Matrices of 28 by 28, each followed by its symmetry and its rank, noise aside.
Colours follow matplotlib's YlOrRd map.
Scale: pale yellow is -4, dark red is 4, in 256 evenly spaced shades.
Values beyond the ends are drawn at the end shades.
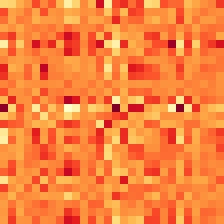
no symmetry, rank three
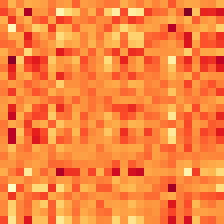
antisymmetric, rank two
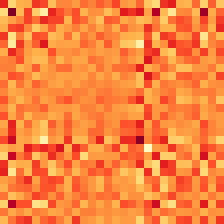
symmetric, rank three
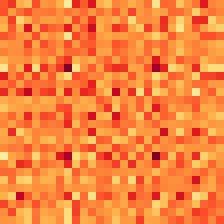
symmetric, rank three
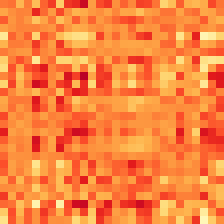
no symmetry, rank three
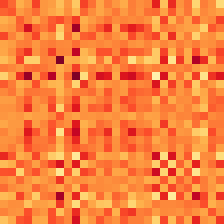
symmetric, rank two
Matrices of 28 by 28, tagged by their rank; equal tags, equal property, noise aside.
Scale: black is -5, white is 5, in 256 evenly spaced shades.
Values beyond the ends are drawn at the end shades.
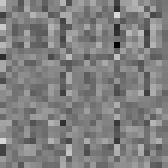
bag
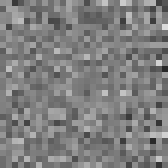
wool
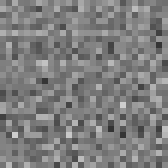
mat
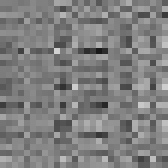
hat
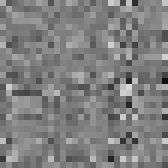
bag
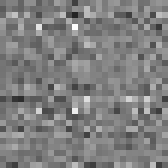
wool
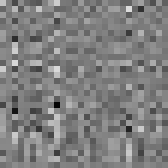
bag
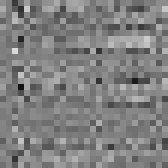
wool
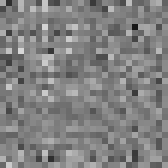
wool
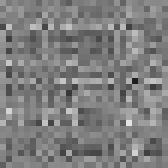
bag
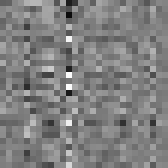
bag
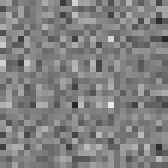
wool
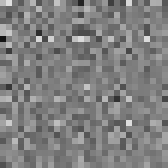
wool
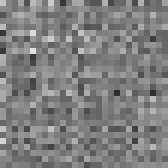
bag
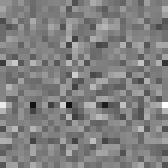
bag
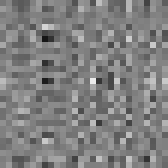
bag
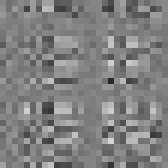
hat
